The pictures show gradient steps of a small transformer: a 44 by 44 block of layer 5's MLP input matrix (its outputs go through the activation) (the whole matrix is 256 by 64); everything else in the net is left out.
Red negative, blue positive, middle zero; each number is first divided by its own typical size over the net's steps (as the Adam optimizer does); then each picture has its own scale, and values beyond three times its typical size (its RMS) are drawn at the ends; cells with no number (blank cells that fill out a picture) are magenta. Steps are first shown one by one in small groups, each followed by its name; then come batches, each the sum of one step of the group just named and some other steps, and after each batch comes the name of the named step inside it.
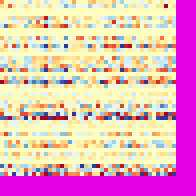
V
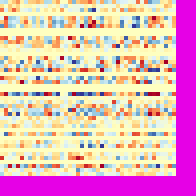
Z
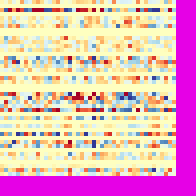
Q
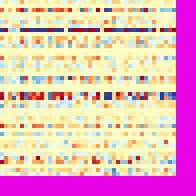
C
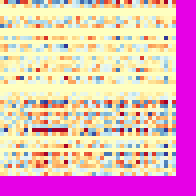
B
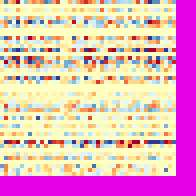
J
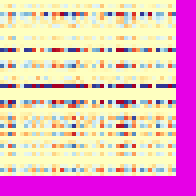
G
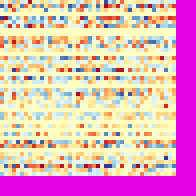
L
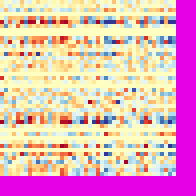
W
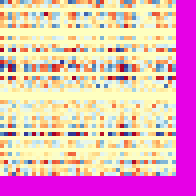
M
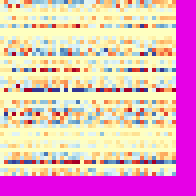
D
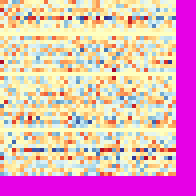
Q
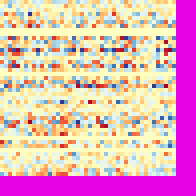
W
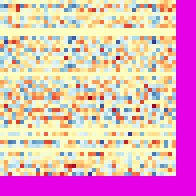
Q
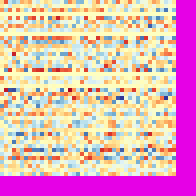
Q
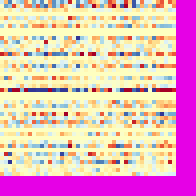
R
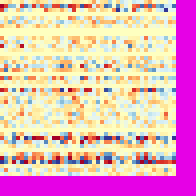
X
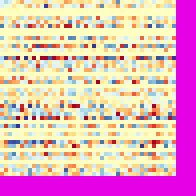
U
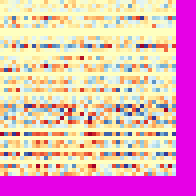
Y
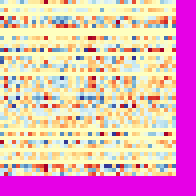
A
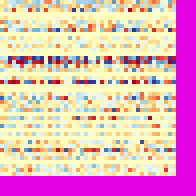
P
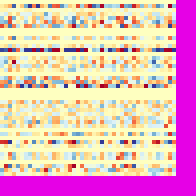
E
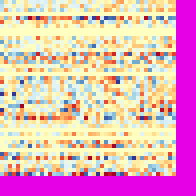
U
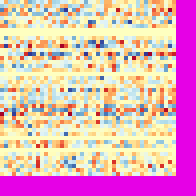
Y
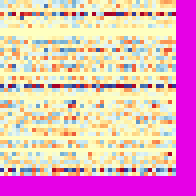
U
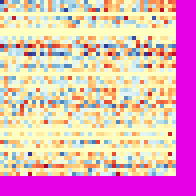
A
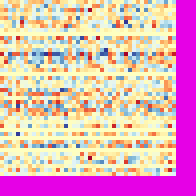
R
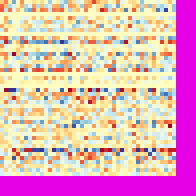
X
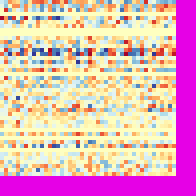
A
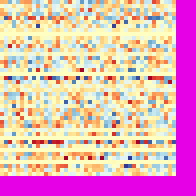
Y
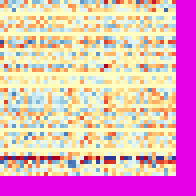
X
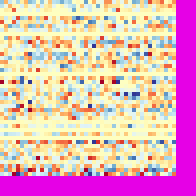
P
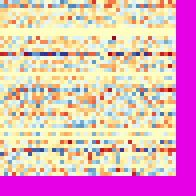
R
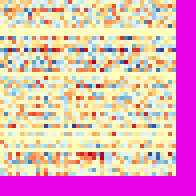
E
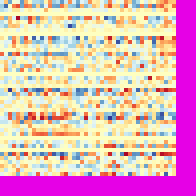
R
